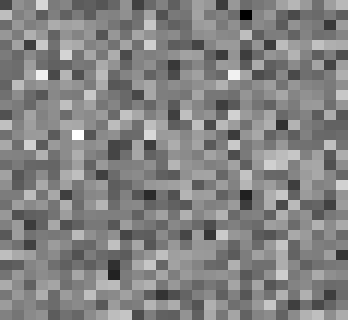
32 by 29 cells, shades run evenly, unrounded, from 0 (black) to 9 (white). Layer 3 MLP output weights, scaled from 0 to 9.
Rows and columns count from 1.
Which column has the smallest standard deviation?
26
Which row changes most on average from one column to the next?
8
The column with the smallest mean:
21
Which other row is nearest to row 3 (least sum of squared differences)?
9
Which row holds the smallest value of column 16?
24
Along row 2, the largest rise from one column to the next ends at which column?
22
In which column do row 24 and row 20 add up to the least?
13
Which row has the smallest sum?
2
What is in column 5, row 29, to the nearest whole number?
6
